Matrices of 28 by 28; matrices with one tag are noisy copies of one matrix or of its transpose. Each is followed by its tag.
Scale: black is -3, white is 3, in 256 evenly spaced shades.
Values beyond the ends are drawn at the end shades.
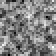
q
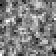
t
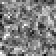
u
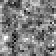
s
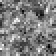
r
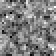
q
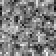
q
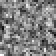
u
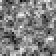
r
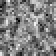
t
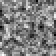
u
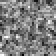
u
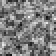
q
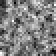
t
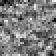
t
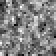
t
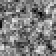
r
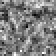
s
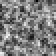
u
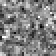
u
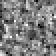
u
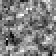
r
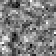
s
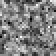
u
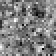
r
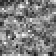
t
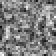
u
